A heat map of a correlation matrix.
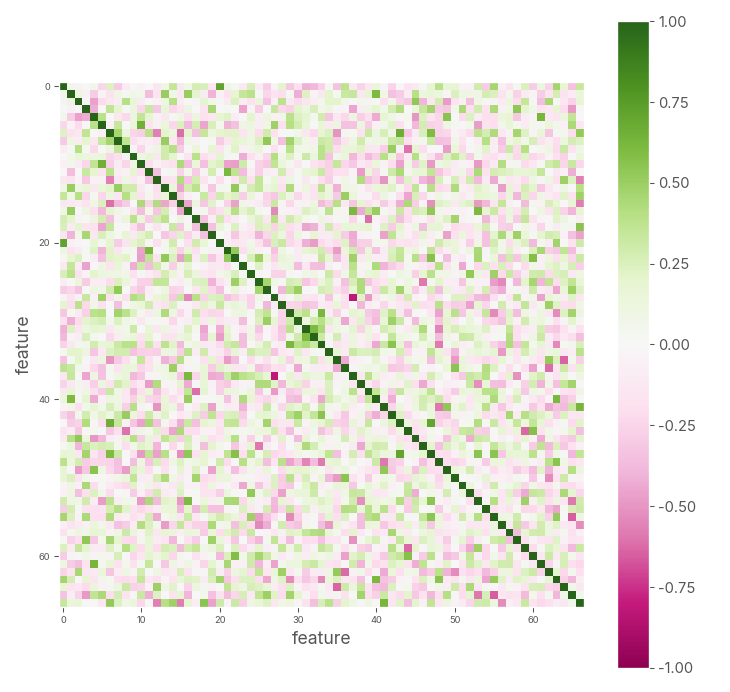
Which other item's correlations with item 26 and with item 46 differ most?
25
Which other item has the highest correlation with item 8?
42
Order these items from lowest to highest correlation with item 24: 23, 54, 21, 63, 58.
58, 54, 23, 21, 63
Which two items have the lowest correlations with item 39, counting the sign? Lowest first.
17, 27
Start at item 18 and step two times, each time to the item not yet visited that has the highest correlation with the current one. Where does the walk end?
41
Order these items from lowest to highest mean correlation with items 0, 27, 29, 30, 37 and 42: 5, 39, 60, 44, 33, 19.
39, 44, 19, 60, 5, 33
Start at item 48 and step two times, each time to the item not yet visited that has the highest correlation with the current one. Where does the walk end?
40
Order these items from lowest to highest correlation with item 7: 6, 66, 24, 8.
24, 66, 8, 6
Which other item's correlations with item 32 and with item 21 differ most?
35
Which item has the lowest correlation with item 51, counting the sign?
23
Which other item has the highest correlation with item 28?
62
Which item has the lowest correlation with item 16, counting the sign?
27
